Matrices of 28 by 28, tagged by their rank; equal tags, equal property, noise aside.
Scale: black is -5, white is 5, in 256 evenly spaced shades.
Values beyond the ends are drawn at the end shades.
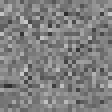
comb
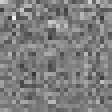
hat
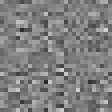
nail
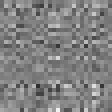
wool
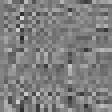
nail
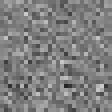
hat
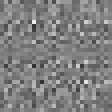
nail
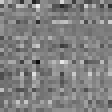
wool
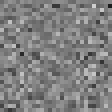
hat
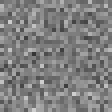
comb
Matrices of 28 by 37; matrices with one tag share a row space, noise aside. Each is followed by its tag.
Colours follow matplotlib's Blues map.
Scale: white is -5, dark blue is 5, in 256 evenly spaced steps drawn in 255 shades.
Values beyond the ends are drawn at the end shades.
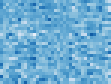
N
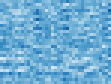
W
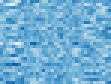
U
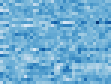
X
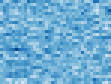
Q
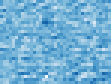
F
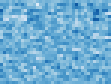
Q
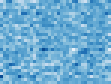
N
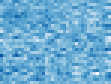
Q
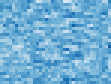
W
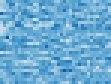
X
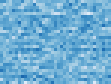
F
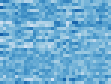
X
